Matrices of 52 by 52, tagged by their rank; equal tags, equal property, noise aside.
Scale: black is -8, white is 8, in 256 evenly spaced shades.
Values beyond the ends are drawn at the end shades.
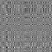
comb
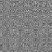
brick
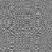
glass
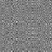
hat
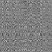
glass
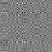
hat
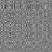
glass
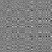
comb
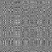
comb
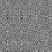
hat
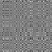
comb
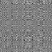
glass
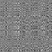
glass
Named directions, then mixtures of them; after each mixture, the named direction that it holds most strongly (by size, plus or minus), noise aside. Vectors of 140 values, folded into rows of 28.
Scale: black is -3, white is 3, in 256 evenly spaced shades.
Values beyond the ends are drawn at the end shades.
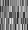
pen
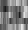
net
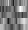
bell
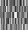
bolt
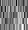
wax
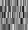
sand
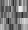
bell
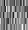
bolt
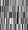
pen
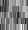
pen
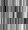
net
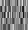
sand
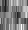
net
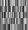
sand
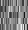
pen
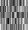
bolt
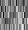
wax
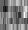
net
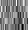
wax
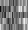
bell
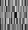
bolt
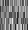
pen
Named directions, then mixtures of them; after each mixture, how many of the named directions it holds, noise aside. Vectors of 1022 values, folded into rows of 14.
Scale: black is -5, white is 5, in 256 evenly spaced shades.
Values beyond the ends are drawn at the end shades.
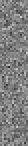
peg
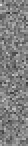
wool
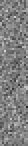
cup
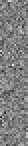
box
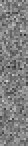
four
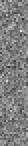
four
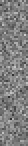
three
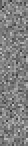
four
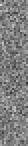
two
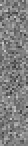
two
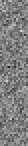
four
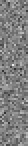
two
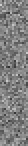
two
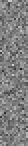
two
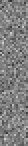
three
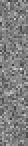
four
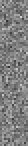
one
